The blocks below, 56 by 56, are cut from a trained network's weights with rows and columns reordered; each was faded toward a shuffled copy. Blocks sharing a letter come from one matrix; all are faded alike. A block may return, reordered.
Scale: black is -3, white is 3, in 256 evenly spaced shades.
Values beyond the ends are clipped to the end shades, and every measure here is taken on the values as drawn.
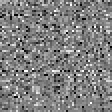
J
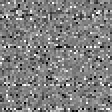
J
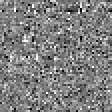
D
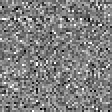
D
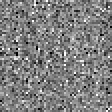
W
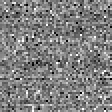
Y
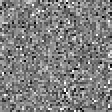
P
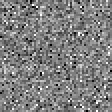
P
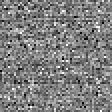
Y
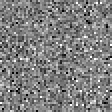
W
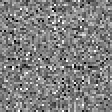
D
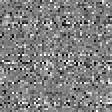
J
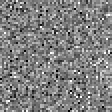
W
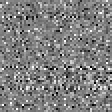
J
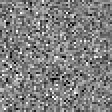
P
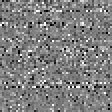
J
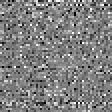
J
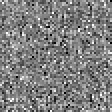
W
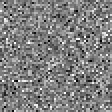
D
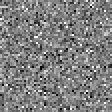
D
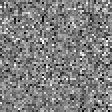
D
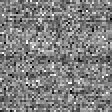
Y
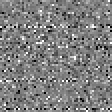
J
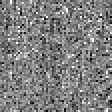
W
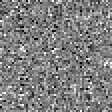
D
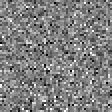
P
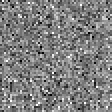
W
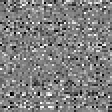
J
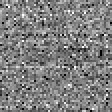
Y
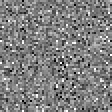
D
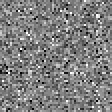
D
